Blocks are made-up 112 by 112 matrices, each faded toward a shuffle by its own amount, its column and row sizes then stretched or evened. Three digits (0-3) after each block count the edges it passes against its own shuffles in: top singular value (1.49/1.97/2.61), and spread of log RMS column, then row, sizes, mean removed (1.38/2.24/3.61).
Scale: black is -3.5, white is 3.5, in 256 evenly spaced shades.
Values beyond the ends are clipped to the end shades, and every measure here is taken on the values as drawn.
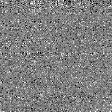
2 1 2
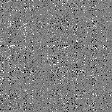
0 2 2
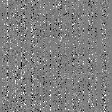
0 3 1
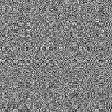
3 0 2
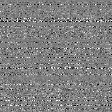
1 0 3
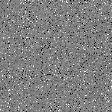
0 1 1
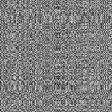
3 2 1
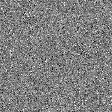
0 1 0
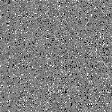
0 2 1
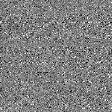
1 1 2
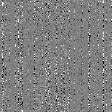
1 3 1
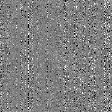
2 3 0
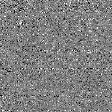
1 1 2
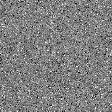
0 1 1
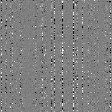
3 3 1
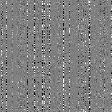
3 3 1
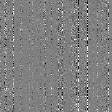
2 3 1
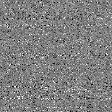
1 1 2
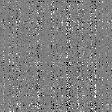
0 3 2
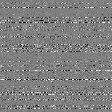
2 0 3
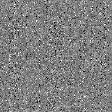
0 2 0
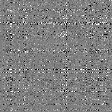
2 2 3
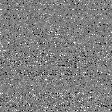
0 0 2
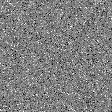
0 0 0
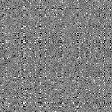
3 2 2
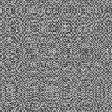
3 1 0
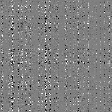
1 3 2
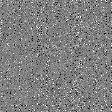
1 2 1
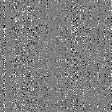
0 3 2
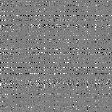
1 2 3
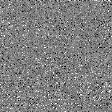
0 1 2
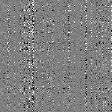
1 3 2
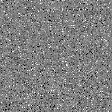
1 1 1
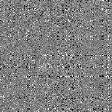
2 2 2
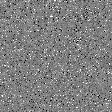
0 0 1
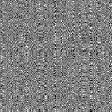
3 2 0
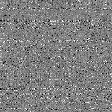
2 0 2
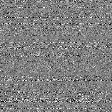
1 0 3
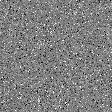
0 0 0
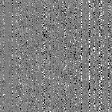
2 3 0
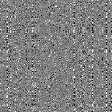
3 2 0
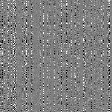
3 3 1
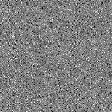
2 1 0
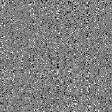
2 2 0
